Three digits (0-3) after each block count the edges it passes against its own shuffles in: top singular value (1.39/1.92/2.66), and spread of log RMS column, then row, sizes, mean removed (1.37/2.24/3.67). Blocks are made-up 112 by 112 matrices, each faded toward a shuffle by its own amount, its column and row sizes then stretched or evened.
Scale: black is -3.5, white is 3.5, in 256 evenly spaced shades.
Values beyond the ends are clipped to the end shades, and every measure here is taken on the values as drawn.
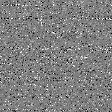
0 0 2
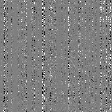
2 3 1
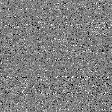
0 1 2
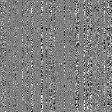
1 3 1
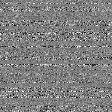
0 0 3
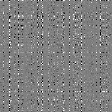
3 3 2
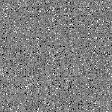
1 2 2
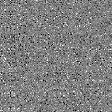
2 1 1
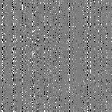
3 3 1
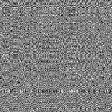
3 0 2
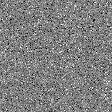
0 0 1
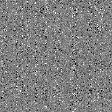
0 2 1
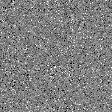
0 1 1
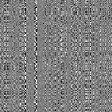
3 3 0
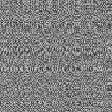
3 0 2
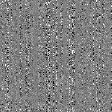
1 3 1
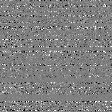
1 0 3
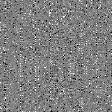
2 2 0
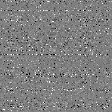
2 1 2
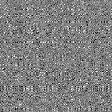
3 0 2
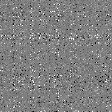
1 2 2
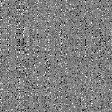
2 2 0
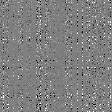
1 3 2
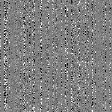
0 3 0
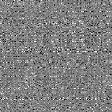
2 0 2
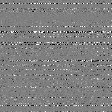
2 1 3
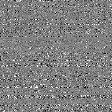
0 1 3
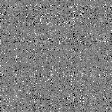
1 2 2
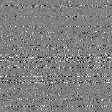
2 0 3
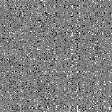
2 2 2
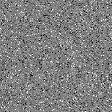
2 1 0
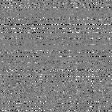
1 1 3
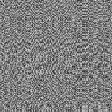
3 1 0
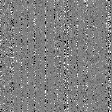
0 3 0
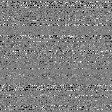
0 0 3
